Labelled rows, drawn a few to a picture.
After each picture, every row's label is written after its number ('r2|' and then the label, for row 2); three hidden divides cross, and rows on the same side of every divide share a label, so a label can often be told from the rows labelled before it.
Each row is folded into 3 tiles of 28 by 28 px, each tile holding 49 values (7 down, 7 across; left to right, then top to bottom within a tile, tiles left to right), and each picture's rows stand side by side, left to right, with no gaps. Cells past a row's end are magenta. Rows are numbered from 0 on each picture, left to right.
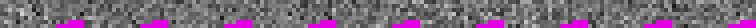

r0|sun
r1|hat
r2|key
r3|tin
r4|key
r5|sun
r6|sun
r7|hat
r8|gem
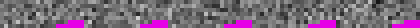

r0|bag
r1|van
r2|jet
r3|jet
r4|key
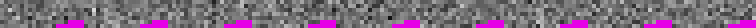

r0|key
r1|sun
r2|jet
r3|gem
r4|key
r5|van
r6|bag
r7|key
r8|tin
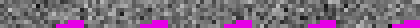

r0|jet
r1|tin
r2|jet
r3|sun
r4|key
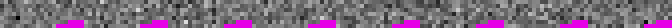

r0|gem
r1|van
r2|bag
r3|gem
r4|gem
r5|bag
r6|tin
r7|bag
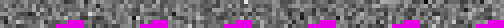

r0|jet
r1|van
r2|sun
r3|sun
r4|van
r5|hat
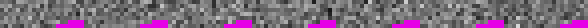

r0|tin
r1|sun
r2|bag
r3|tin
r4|hat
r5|tin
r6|hat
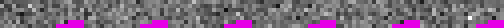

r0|hat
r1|tin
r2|sun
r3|hat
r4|tin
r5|bag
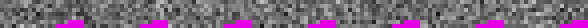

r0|sun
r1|jet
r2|bag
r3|bag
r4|sun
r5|van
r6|gem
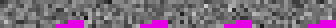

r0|sun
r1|van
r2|hat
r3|jet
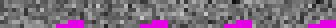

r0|jet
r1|bag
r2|jet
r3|gem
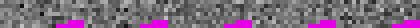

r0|key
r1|tin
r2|tin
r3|van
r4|gem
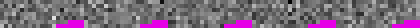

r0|van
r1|van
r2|hat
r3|tin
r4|hat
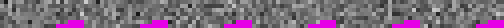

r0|tin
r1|sun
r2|key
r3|gem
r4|jet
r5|bag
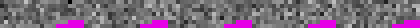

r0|gem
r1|hat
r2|sun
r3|jet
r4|hat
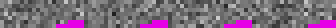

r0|van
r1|hat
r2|hat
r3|jet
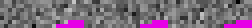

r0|van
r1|sun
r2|gem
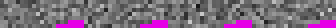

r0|jet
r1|jet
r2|gem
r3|sun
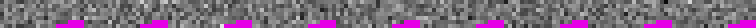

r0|bag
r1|key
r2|van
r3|gem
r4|key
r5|sun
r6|bag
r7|tin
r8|van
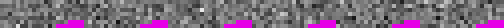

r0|gem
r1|van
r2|bag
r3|sun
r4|gem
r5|gem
